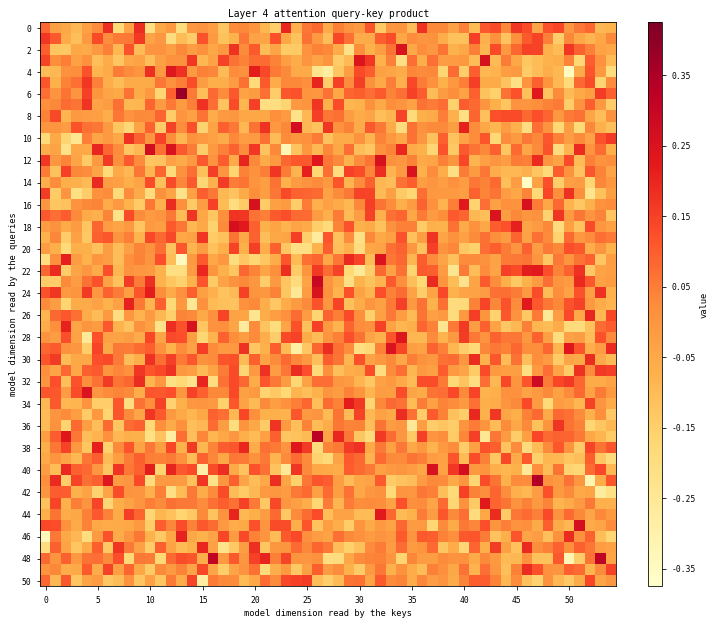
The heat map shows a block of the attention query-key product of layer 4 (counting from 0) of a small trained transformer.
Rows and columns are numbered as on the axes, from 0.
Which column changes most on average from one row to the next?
26
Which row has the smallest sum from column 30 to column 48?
36
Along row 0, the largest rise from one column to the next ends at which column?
23
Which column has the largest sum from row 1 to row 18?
20
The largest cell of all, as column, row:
13, 6
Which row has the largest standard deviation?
40
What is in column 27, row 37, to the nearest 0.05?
-0.05
